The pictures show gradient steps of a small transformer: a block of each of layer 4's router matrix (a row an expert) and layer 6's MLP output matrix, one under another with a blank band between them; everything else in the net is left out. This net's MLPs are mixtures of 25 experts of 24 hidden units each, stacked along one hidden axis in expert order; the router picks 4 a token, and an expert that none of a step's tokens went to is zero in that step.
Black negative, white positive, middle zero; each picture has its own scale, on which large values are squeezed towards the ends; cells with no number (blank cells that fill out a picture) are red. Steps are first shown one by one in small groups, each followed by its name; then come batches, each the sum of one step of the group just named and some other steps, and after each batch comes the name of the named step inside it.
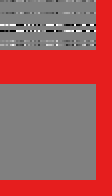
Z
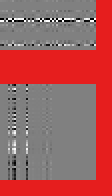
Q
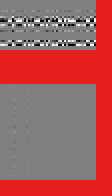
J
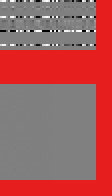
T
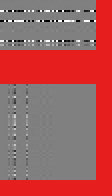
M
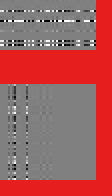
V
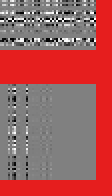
Q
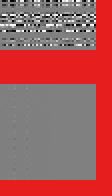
Z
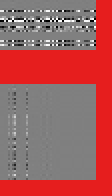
M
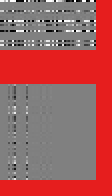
V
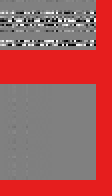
J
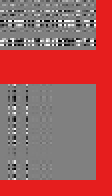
V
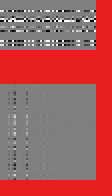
M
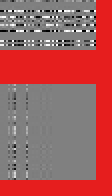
Z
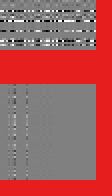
M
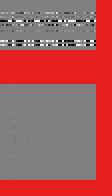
J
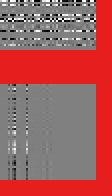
Q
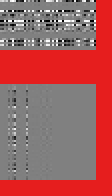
M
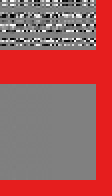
Z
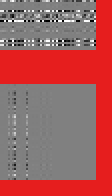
M
